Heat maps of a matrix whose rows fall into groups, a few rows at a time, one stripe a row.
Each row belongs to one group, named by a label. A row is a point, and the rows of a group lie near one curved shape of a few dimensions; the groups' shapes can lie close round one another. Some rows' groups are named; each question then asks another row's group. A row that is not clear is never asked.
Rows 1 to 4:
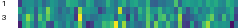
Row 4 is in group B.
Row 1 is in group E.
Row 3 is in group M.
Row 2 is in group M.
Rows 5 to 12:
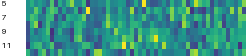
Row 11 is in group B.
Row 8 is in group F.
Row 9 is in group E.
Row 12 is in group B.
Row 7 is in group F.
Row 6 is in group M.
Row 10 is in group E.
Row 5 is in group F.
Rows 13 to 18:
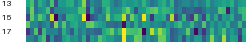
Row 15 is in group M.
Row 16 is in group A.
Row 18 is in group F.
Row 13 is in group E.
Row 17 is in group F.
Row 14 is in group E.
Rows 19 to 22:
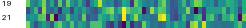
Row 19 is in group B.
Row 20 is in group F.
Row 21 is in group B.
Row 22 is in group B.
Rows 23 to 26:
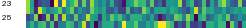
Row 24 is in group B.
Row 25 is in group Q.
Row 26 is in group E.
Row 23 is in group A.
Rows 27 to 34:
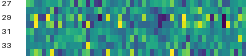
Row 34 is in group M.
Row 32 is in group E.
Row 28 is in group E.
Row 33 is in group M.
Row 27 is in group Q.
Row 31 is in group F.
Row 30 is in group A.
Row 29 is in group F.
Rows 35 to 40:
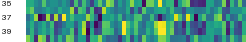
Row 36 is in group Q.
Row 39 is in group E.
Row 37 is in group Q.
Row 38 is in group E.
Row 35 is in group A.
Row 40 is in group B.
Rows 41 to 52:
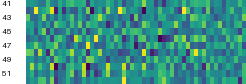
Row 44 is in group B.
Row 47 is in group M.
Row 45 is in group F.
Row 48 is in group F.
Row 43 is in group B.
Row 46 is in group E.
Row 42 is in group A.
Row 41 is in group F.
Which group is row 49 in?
M
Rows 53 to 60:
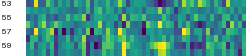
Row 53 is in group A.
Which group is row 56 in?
A
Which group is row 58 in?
F
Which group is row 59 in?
E
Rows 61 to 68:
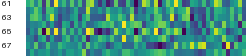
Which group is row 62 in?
M
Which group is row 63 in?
M
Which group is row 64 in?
F
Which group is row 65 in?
B
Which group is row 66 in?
F
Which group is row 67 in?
A
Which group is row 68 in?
E
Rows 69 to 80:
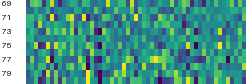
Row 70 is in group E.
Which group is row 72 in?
B
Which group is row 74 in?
F
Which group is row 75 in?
Q
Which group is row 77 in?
E
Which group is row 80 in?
Q
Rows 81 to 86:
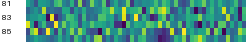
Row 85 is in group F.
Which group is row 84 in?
A
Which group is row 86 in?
E
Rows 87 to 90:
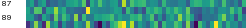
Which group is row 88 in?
M
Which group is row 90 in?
B
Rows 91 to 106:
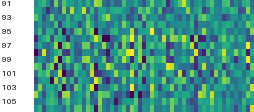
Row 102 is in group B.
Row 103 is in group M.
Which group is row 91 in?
B
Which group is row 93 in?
B
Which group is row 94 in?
E
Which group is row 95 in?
M
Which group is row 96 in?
B
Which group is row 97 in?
E
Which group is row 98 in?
B
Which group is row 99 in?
E
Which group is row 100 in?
B
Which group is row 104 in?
B
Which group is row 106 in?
M
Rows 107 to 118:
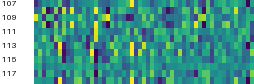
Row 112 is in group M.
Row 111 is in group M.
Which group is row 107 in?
B
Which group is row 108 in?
Q
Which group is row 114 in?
M
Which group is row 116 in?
F
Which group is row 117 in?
M
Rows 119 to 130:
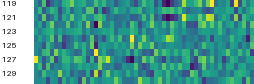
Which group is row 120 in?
E
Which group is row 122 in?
M
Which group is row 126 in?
M
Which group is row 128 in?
B
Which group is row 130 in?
A
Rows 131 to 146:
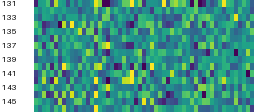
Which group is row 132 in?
A
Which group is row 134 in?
A
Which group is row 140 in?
B
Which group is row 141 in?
B
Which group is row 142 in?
B
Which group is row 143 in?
B
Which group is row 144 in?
Q
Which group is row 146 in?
M
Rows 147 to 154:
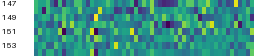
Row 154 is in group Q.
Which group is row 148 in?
B
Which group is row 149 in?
M
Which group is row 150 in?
A
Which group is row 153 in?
F
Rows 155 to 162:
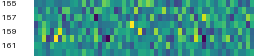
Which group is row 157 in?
F
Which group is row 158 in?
B
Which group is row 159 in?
M
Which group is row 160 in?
Q
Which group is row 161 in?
A
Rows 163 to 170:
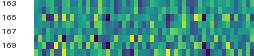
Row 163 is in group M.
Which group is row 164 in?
M
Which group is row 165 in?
Q
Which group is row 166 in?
B
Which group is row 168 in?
M
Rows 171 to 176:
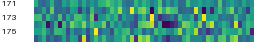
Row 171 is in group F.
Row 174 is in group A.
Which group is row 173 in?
F
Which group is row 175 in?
M
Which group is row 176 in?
Q
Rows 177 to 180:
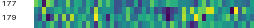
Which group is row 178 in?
A
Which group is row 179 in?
Q
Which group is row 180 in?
M
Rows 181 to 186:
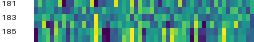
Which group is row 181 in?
M
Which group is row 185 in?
B
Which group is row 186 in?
B
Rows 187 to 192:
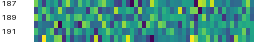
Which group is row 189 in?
B
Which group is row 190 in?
E
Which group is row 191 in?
B
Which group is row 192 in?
A
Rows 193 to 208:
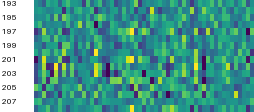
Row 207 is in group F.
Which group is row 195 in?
B
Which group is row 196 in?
Q
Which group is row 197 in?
B
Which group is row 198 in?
B
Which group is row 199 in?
M
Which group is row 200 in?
M
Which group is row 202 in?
Q
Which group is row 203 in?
B
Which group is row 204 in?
F
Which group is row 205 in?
B
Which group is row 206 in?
Q
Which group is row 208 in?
B
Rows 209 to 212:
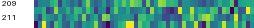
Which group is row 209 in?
E
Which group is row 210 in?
F
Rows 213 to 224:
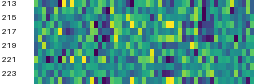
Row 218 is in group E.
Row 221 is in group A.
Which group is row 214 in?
Q
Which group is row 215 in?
F
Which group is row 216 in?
E
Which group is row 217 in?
M
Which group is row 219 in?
A
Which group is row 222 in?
B
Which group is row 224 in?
E
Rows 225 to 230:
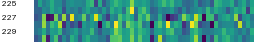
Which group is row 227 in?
Q
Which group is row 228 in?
A
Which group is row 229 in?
F
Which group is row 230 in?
F
